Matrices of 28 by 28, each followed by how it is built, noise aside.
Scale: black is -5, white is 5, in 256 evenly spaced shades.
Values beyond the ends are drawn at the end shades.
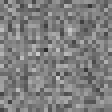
blocks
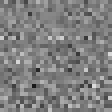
uneven rows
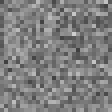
blocks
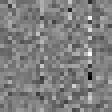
uneven columns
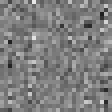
uneven columns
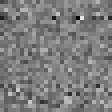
uneven rows
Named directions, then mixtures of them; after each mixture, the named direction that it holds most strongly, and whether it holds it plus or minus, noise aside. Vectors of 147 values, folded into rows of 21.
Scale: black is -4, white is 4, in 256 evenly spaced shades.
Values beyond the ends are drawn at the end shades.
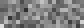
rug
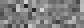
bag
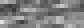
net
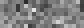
bag, minus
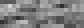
net, minus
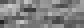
net, minus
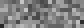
rug, minus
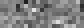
bag, minus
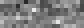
net, plus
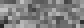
rug, minus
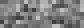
net, minus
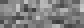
net, minus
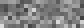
rug, plus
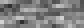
net, plus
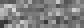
net, minus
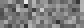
bag, plus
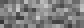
net, minus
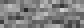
net, minus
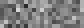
bag, plus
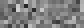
bag, plus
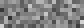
rug, plus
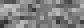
net, minus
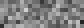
rug, minus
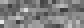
net, plus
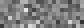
rug, minus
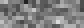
net, plus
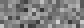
rug, plus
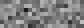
rug, plus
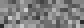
rug, minus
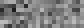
bag, plus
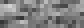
net, minus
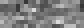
net, plus
